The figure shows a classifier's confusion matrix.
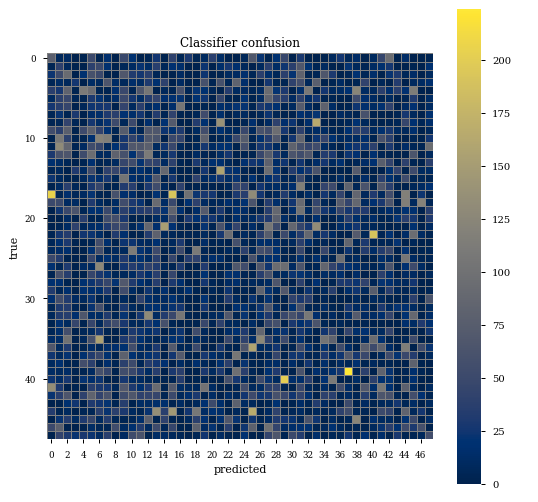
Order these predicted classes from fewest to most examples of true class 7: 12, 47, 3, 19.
12, 47, 3, 19
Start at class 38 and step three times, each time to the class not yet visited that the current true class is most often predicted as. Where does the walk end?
5
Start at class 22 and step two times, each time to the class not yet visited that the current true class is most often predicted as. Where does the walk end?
29
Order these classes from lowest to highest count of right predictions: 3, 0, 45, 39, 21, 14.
3, 39, 45, 21, 0, 14
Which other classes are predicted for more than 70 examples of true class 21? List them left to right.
12, 14, 27, 30, 33
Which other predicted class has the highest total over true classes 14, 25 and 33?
21
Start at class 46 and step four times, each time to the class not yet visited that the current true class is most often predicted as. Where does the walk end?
6
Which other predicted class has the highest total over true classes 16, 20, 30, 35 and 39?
37
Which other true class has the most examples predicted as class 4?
32
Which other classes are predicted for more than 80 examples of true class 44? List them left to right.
13, 15, 18, 25
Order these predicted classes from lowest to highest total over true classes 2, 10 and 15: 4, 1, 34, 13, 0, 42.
4, 0, 42, 34, 13, 1
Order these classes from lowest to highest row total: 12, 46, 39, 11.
46, 39, 12, 11
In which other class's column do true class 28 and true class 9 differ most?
2
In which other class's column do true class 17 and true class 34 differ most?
0
